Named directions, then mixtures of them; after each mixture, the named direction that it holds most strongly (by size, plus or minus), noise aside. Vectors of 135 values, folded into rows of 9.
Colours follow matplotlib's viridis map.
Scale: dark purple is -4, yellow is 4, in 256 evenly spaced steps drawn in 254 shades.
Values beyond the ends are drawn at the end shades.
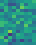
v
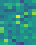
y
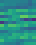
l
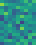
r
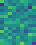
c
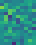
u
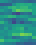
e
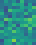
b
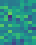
u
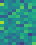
c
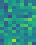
b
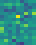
y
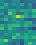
l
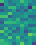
c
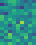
r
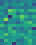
u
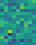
v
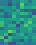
v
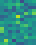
y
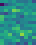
r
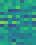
l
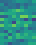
l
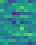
e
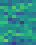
e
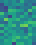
b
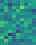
v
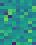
u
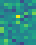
y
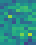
e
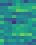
e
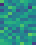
c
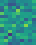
v
